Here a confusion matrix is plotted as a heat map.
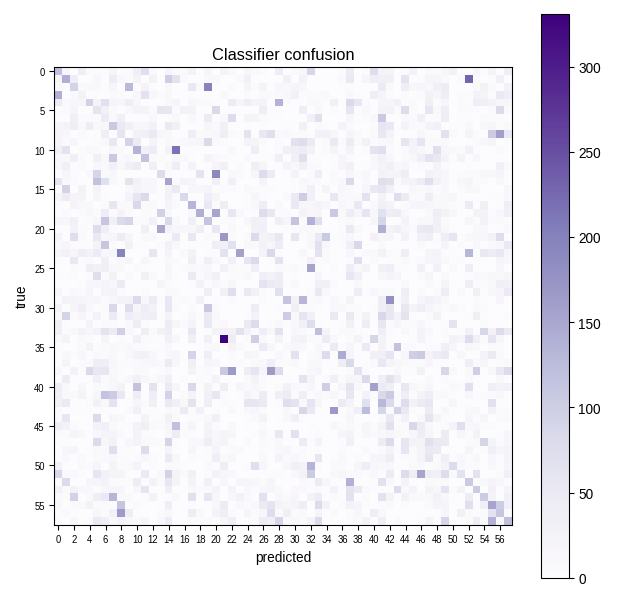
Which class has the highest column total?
41
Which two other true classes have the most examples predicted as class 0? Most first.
3, 51
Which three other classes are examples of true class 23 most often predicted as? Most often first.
8, 52, 27
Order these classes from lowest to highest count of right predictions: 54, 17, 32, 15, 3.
3, 15, 32, 54, 17
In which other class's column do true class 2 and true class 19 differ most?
32
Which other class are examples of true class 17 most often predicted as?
10
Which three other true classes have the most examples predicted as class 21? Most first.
34, 38, 23
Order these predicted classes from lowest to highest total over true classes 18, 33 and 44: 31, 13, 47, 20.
31, 47, 13, 20
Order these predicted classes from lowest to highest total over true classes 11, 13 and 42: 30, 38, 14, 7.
38, 14, 30, 7
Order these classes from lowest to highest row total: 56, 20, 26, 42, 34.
26, 56, 20, 34, 42
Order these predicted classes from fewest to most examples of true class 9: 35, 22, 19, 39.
22, 39, 35, 19
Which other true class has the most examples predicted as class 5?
14
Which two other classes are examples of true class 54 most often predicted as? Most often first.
7, 2
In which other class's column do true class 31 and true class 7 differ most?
29
